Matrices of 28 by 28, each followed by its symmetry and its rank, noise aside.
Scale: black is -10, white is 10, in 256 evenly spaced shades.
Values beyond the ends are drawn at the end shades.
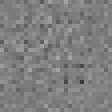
symmetric, rank six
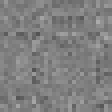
no symmetry, rank four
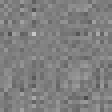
symmetric, rank three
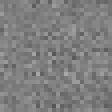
no symmetry, rank six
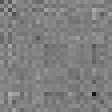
symmetric, rank three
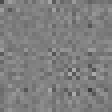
symmetric, rank three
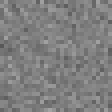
no symmetry, rank six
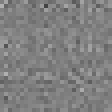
no symmetry, rank four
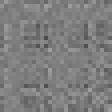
symmetric, rank three
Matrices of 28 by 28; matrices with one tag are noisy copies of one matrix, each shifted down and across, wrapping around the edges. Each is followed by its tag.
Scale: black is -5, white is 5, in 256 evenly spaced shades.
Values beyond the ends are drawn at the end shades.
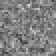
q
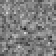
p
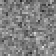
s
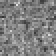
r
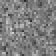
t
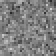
s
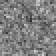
s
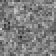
s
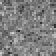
s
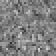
t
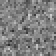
p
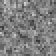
t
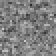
p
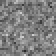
p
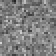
r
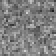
r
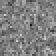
p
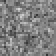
s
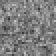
r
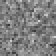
p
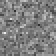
q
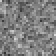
s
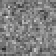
r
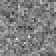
q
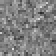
p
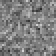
p
